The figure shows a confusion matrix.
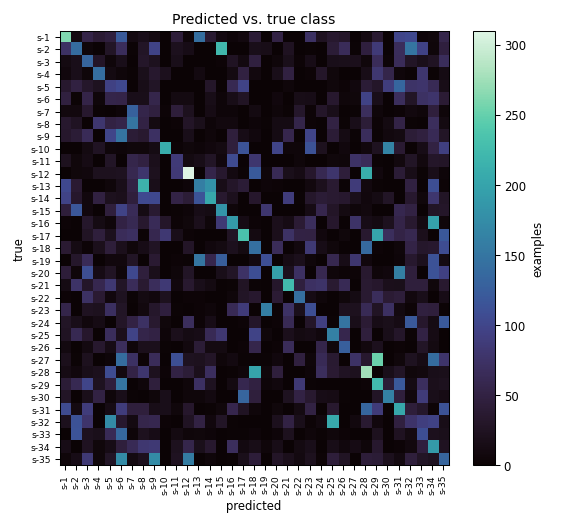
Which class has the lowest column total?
s-19
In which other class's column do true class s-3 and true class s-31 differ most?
s-28
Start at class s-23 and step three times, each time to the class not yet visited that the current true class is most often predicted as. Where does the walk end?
s-8
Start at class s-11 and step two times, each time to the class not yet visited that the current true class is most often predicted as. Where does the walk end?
s-34
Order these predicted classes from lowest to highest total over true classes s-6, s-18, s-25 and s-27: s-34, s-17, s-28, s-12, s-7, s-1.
s-17, s-12, s-1, s-7, s-34, s-28
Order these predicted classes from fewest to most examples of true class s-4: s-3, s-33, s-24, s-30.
s-3, s-24, s-30, s-33
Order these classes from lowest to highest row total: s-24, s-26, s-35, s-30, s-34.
s-26, s-30, s-34, s-24, s-35
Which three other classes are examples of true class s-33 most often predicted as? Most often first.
s-6, s-2, s-5
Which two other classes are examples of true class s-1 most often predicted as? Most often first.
s-13, s-6
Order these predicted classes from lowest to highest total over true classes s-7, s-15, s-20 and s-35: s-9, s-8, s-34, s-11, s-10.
s-10, s-11, s-8, s-34, s-9
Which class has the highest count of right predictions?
s-12
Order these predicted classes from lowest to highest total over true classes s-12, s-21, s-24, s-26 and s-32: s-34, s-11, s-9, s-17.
s-17, s-11, s-34, s-9
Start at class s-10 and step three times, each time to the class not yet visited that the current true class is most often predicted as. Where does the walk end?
s-29
